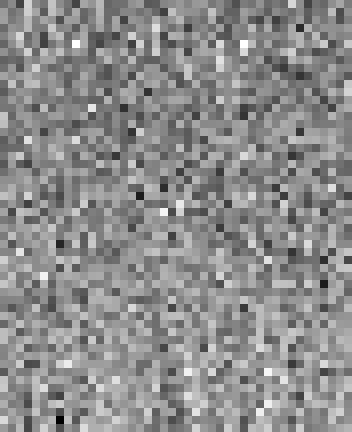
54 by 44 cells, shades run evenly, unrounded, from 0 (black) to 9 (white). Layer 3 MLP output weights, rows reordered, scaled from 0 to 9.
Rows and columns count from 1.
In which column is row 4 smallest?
38
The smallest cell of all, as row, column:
53, 8
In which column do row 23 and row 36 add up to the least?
41
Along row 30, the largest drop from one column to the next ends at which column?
22
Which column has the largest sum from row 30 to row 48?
24
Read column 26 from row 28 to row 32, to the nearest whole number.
5 4 5 5 5
